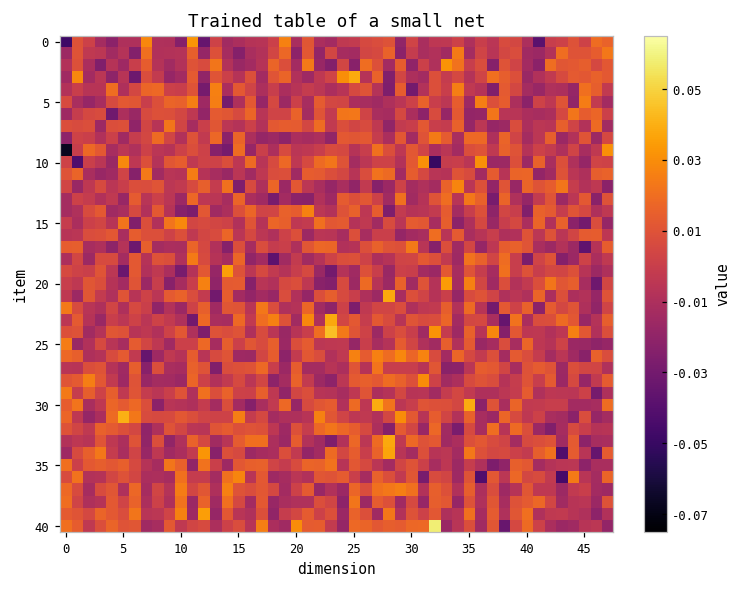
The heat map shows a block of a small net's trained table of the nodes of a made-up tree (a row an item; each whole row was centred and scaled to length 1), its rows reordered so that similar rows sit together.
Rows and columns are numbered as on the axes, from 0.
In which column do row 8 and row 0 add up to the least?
0
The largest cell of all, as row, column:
40, 32
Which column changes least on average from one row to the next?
7
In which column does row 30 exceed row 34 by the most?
43
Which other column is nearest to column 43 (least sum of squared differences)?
18
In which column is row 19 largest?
14
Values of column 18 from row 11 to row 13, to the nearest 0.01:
0.01 0.02 -0.03
